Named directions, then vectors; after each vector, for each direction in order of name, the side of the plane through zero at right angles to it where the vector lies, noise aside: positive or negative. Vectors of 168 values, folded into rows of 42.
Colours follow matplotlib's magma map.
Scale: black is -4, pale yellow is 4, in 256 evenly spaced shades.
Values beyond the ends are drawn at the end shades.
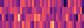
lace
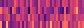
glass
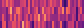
negative, positive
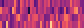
positive, positive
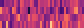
positive, positive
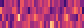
positive, positive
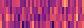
positive, negative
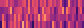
negative, positive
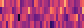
negative, negative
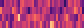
positive, positive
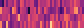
positive, positive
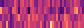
positive, positive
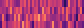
negative, positive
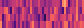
positive, negative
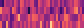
positive, positive
